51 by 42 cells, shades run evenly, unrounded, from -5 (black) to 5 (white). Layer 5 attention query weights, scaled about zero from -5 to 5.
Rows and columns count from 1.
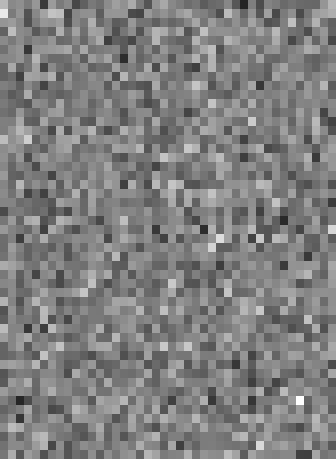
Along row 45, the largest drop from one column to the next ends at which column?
39
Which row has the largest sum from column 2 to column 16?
16
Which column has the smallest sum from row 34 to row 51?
9
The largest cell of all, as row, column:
45, 38
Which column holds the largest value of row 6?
27
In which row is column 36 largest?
44
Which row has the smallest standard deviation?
11
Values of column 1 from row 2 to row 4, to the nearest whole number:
4 1 -1
